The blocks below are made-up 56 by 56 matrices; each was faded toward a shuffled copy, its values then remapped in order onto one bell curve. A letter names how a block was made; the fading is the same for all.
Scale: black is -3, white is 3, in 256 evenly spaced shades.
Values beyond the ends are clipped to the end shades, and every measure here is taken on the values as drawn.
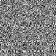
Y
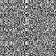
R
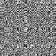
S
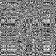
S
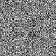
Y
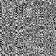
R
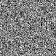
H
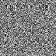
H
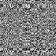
S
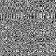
S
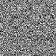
Y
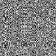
R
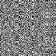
R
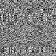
Y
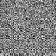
Y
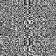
R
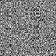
R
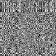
S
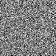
H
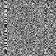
R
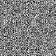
R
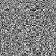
Y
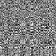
S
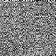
Y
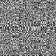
Y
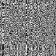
R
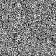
H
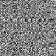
Y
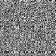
Y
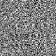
Y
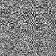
Y
